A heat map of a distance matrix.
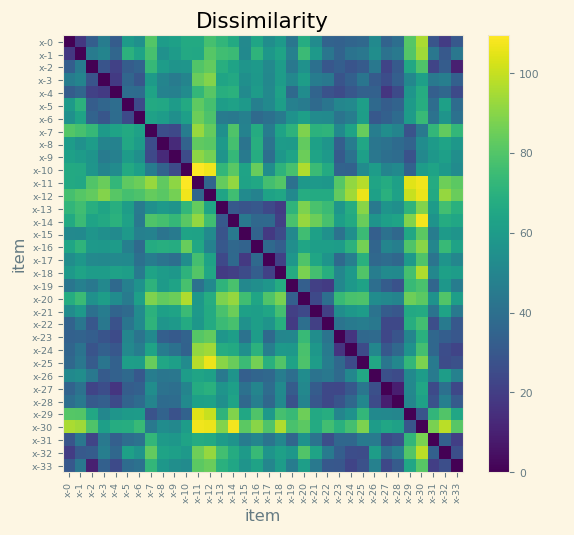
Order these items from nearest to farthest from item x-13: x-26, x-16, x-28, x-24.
x-16, x-26, x-28, x-24
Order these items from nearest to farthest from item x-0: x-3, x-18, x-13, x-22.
x-22, x-3, x-18, x-13
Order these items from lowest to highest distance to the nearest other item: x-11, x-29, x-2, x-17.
x-2, x-17, x-29, x-11
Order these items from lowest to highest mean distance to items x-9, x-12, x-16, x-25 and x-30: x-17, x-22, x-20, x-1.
x-17, x-22, x-1, x-20
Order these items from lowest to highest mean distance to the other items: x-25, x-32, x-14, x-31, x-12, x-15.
x-31, x-15, x-32, x-25, x-14, x-12
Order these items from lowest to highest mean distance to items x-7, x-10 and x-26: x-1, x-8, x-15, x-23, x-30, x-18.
x-8, x-23, x-15, x-30, x-18, x-1
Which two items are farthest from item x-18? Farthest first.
x-30, x-20
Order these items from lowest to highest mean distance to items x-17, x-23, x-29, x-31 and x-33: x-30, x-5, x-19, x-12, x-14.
x-5, x-19, x-14, x-30, x-12
